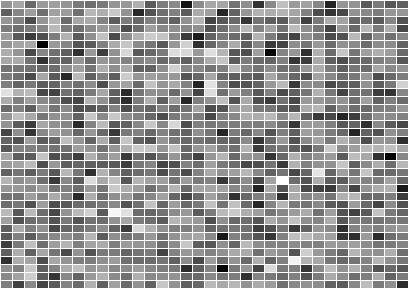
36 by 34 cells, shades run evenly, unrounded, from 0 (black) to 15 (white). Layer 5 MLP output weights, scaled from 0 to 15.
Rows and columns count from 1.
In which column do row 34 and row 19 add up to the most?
28
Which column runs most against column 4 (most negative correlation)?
3
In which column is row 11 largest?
18
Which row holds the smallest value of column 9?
7
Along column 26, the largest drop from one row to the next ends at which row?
34
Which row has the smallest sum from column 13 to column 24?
21
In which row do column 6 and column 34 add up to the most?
11
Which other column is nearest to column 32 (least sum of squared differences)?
33
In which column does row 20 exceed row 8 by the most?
4
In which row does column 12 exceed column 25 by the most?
29
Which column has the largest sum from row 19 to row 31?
10
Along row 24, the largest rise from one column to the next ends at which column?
23
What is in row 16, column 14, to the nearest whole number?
8
